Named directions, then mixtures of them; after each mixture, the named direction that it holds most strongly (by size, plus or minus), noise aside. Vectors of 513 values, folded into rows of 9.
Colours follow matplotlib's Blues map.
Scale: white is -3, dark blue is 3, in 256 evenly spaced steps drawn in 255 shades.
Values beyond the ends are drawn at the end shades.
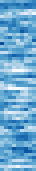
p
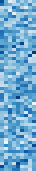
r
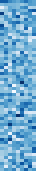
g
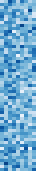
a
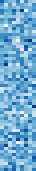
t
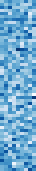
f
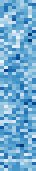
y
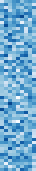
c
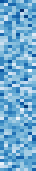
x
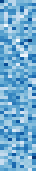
t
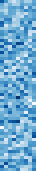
c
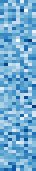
t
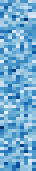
a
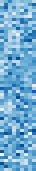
y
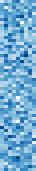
c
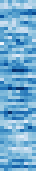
p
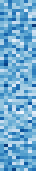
f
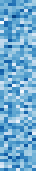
x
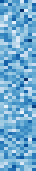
t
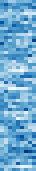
p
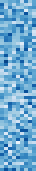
t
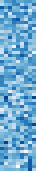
r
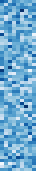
x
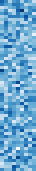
x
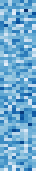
t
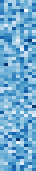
t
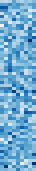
g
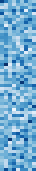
t
